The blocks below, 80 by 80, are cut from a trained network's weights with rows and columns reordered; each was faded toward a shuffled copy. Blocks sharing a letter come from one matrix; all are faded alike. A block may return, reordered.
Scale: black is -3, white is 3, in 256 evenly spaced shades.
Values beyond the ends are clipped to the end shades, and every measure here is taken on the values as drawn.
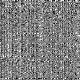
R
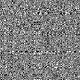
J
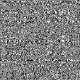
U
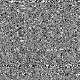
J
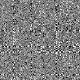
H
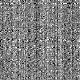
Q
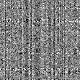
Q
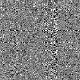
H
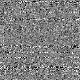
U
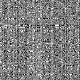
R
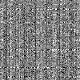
Q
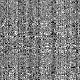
R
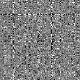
H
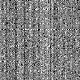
Q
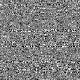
J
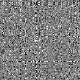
H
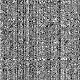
Q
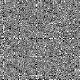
H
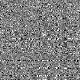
J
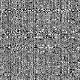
R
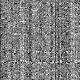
Q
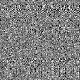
J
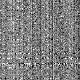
Q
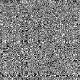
J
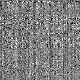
R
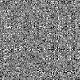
J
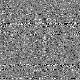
U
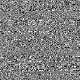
U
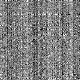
Q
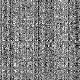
Q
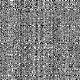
R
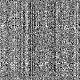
Q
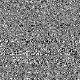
J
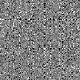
H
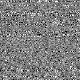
U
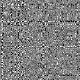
H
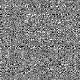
J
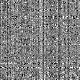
Q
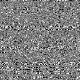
U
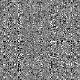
H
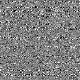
U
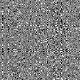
H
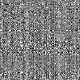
R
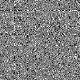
H
